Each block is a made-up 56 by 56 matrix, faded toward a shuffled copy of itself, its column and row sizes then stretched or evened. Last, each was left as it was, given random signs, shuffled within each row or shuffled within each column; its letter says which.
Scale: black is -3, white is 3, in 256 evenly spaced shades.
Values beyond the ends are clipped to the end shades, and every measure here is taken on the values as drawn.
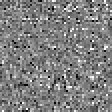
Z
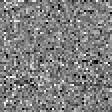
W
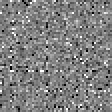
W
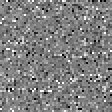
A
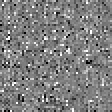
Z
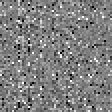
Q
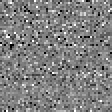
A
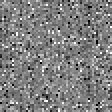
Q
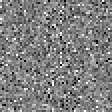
Q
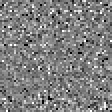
A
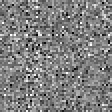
W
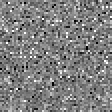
A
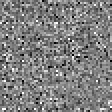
Z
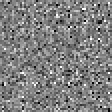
Z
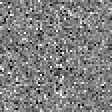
Q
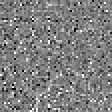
Z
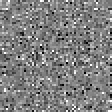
Z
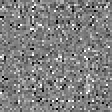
W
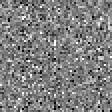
Q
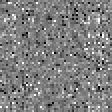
Z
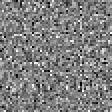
Z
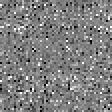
Z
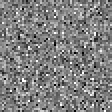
Q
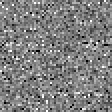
A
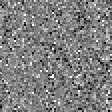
Q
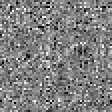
Z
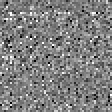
W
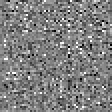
Z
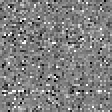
W
